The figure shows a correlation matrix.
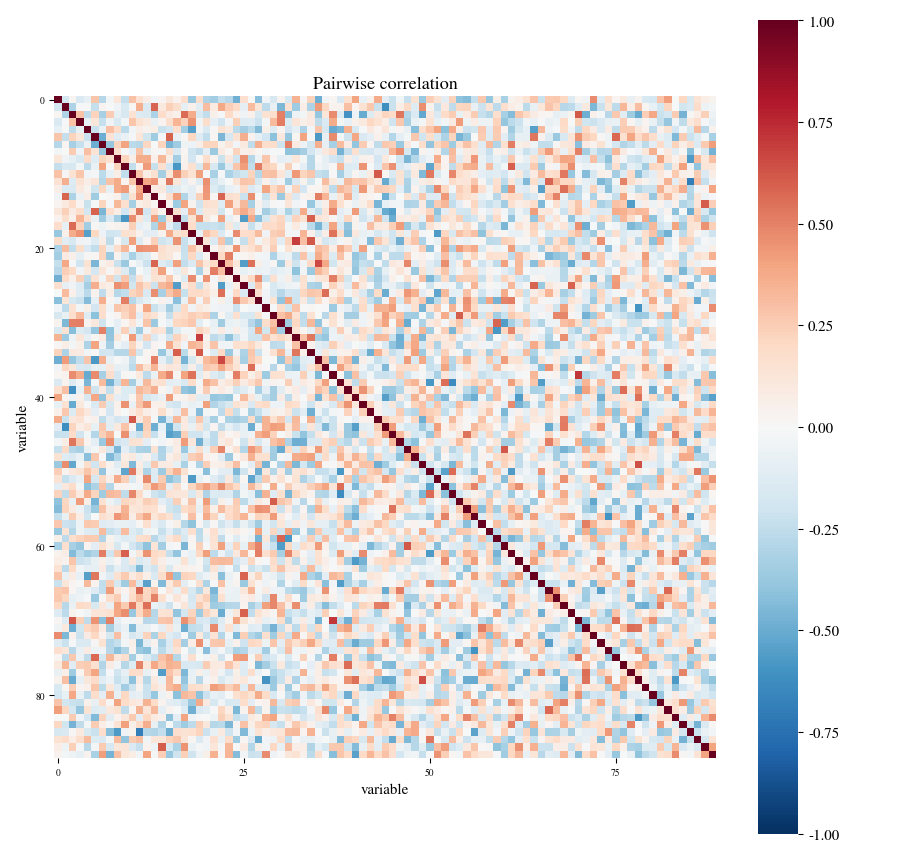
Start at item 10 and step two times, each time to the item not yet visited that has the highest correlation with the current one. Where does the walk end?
68
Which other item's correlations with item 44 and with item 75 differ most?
15
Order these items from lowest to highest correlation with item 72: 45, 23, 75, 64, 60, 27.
27, 60, 45, 23, 64, 75
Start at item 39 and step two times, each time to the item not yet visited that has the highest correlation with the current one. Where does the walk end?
11
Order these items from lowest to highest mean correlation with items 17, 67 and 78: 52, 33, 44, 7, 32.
44, 33, 32, 52, 7
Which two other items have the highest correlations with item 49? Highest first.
78, 1
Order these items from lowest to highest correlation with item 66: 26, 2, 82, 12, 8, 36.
2, 8, 12, 26, 36, 82
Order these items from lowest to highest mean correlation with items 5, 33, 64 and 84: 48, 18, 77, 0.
18, 0, 48, 77
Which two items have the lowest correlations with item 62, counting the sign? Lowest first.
40, 41
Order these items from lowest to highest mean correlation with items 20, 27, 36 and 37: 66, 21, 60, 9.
21, 60, 66, 9
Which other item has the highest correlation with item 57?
71
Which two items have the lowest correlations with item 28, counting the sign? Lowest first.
78, 49
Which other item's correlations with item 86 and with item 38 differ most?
50
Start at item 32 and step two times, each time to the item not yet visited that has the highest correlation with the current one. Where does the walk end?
34
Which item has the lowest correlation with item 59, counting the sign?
31
